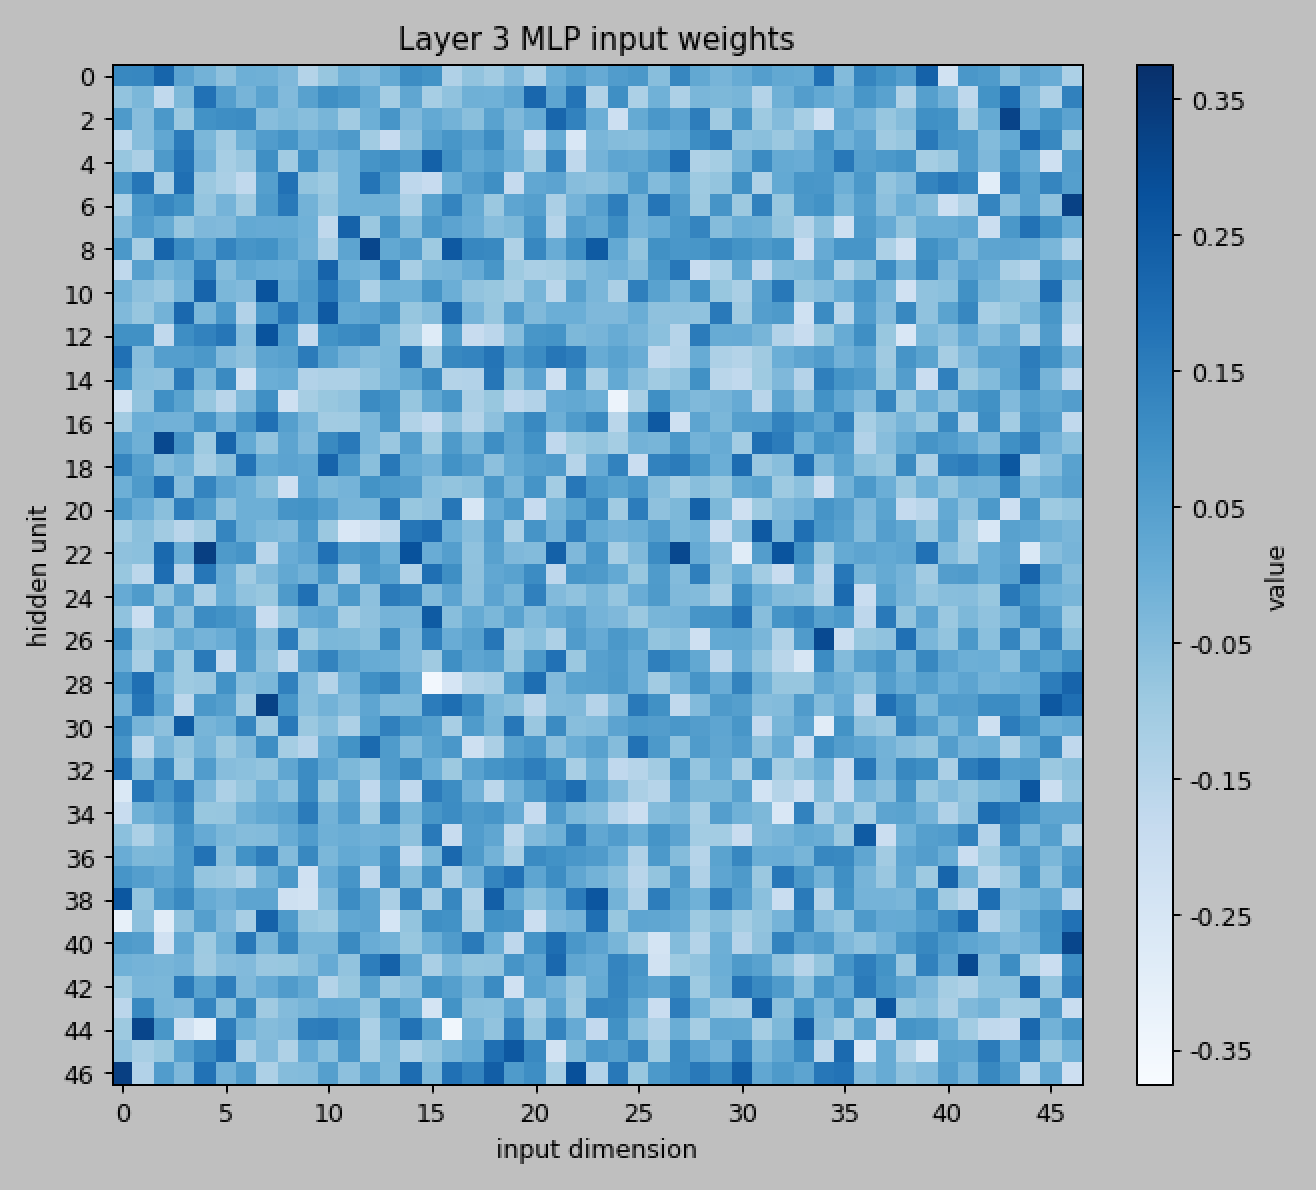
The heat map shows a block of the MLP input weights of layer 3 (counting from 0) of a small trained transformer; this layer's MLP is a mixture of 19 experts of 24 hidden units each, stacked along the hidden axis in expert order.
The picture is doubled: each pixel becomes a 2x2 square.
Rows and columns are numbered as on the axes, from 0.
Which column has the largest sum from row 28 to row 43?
21
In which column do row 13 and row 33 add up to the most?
44
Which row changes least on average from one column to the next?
13
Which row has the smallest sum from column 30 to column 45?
33
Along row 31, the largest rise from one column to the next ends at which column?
34
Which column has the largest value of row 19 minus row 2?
24
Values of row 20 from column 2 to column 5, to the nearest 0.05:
-0.05 0.15 0.05 -0.05
